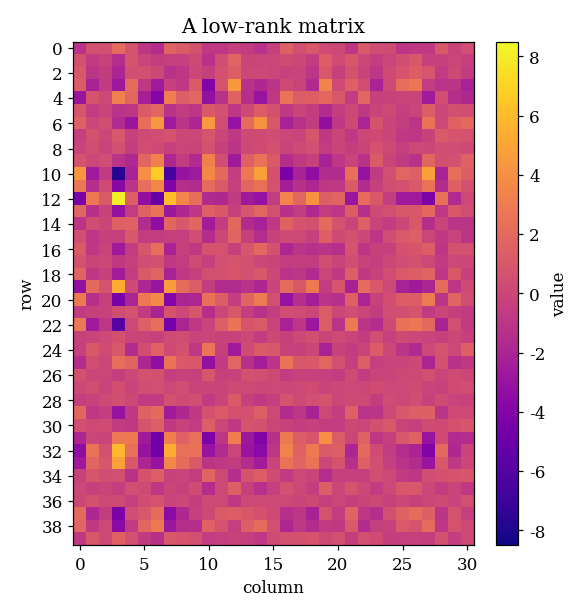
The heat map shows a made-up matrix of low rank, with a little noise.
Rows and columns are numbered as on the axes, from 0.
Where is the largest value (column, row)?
3, 12
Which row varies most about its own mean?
10
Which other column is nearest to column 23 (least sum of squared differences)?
2
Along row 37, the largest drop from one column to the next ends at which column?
7
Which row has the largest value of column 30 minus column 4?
6
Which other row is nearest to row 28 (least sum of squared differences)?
21
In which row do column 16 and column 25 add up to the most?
31
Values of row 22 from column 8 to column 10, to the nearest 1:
-2 -1 0
